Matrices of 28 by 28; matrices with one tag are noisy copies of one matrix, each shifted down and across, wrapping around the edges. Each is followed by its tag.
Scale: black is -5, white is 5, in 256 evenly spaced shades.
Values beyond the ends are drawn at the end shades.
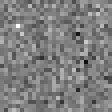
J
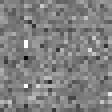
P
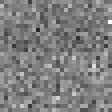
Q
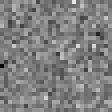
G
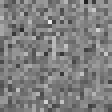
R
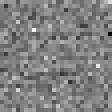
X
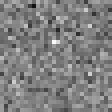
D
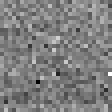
Q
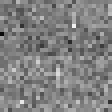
Q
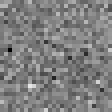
D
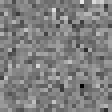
P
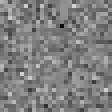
G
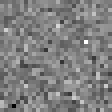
G
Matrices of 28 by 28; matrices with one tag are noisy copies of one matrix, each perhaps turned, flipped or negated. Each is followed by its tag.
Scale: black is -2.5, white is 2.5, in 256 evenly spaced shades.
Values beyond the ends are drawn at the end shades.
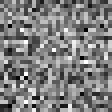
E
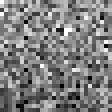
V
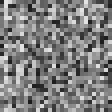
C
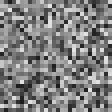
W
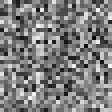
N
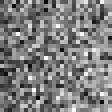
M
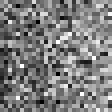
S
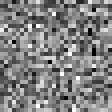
C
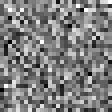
W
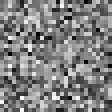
N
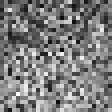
S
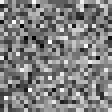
W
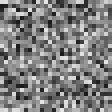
C
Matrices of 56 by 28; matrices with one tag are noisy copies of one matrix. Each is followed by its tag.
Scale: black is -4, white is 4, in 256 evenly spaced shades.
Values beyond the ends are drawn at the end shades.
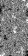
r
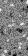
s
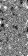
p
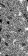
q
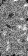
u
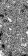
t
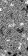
s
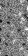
q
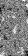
r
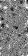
p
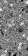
s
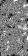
u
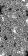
r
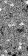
s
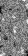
r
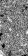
t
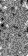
p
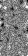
p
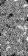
u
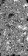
u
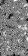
u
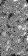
u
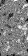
u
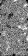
u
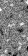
s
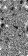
p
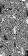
r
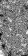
t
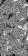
u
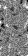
p
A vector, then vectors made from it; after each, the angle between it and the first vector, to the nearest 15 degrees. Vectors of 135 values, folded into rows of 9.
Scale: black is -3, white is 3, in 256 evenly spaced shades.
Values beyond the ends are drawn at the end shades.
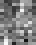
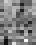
165 degrees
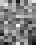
105 degrees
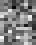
105 degrees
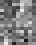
15 degrees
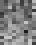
90 degrees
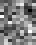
60 degrees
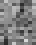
165 degrees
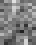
120 degrees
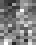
30 degrees
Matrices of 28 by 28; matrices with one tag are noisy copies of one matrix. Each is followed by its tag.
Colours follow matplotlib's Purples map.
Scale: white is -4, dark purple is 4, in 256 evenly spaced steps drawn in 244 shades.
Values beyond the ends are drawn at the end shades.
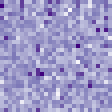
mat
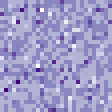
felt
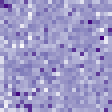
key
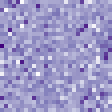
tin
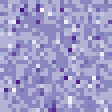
felt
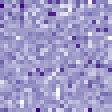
mat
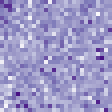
key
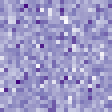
felt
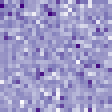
mat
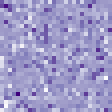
key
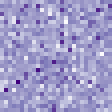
felt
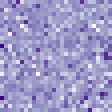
tin
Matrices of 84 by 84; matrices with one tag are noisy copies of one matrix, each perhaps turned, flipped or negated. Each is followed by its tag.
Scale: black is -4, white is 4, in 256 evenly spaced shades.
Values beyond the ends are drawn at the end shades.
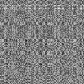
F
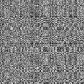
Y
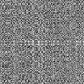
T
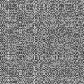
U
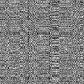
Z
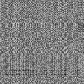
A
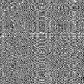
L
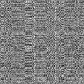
Z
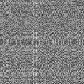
L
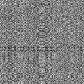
L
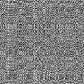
U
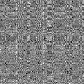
Y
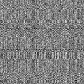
Z
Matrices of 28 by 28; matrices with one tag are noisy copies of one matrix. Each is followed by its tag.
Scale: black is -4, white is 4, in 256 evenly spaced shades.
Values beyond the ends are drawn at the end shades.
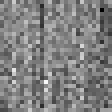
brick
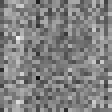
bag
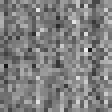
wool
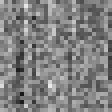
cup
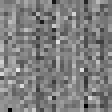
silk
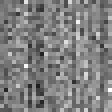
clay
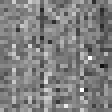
brick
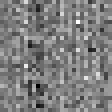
clay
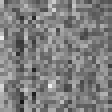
cup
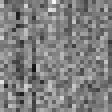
cup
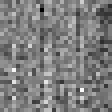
brick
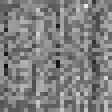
wool
